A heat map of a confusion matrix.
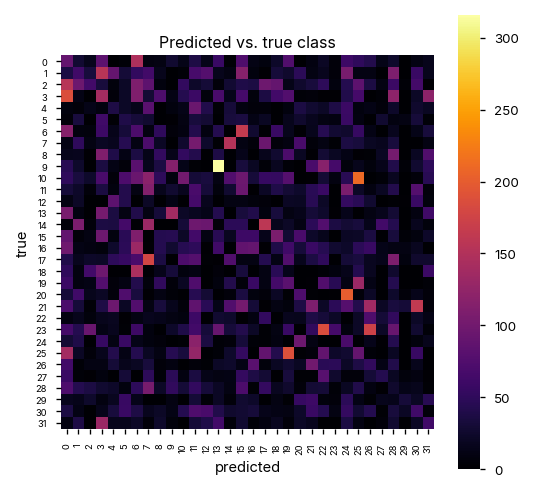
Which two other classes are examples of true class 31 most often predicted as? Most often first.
3, 13
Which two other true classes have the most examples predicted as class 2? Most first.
23, 18
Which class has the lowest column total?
29
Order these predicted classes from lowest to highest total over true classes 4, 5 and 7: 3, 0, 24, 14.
0, 3, 24, 14
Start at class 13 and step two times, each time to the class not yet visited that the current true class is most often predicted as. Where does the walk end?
22
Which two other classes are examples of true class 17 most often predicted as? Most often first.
7, 28
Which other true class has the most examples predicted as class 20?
24
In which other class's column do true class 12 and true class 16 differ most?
6
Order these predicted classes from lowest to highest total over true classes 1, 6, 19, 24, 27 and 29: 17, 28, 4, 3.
17, 4, 28, 3
